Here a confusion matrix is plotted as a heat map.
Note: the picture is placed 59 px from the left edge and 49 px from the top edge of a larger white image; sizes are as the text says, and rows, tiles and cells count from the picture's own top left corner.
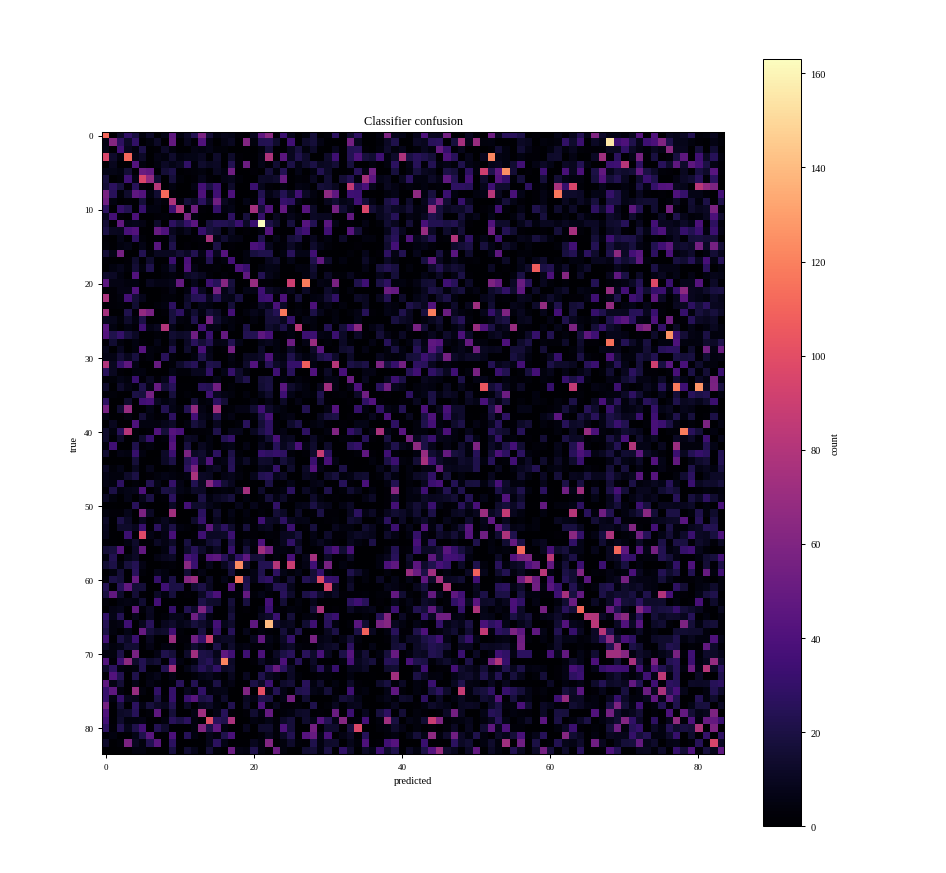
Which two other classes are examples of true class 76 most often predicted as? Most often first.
62, 25
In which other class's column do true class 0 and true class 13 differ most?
63
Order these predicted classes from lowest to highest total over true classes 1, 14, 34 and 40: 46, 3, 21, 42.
42, 46, 21, 3
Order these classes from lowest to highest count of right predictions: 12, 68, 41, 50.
50, 12, 41, 68
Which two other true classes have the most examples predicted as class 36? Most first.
5, 6
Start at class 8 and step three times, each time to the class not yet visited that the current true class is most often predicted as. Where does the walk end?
46
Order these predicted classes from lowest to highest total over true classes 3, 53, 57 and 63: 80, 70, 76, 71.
76, 70, 80, 71
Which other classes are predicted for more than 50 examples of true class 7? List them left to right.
33, 61, 63, 80, 81, 82
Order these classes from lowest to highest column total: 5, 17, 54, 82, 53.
5, 17, 53, 54, 82
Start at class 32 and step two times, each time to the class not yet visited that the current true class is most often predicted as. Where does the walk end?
59
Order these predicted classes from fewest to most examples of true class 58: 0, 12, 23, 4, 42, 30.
0, 4, 12, 42, 30, 23
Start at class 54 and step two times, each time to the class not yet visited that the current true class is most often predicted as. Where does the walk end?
51
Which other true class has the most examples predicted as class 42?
8
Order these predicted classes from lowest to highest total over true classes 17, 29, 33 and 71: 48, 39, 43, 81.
48, 43, 39, 81
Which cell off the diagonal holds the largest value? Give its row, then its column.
12, 21
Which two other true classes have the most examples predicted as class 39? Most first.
73, 48
